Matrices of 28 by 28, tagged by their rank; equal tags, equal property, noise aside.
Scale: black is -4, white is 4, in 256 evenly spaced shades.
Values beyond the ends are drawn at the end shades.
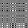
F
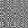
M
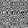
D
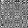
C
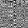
C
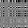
F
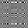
F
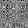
D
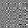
C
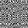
C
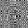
C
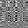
M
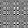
F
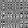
M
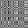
F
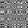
M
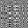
M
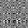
C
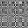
M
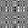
F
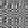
M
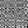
M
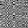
D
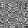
C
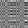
F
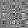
M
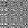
M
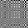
F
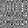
C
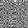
D
